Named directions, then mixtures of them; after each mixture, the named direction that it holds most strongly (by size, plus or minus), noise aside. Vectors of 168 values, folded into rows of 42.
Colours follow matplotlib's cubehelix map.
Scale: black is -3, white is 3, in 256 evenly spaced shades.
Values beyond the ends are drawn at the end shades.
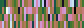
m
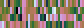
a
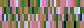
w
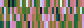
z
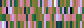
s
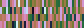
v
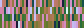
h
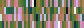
h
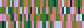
s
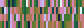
z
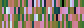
m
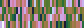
a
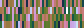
h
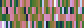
s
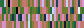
a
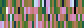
m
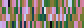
v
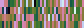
m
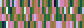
s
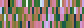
z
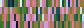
z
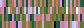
h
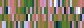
s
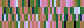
w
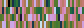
a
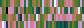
s
